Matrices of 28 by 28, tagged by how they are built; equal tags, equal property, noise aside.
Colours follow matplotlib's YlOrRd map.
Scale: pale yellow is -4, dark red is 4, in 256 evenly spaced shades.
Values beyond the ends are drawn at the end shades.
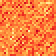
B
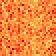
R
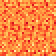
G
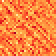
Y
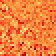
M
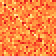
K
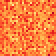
R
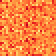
R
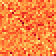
K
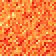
B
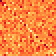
K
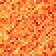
B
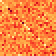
K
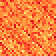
Y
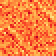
Y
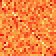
K
